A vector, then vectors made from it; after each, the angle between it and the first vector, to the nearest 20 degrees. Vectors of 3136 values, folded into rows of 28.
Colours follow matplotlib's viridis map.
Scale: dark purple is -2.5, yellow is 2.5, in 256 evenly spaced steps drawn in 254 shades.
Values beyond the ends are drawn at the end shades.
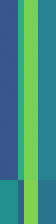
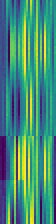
60 degrees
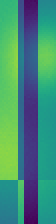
160 degrees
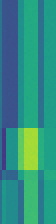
40 degrees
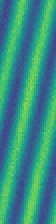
80 degrees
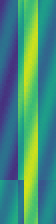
20 degrees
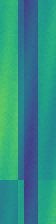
160 degrees
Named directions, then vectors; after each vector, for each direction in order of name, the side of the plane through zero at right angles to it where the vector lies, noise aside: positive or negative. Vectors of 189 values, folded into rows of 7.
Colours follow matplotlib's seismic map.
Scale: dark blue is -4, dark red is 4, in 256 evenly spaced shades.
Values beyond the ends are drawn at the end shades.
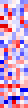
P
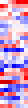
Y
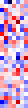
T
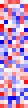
positive, negative, positive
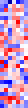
negative, positive, negative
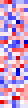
negative, negative, negative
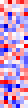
negative, negative, positive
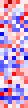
positive, negative, positive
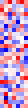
negative, negative, positive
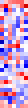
positive, negative, positive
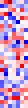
negative, negative, negative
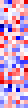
negative, positive, positive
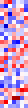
negative, negative, negative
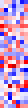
positive, negative, negative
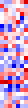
negative, positive, positive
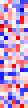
positive, negative, negative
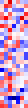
positive, negative, positive
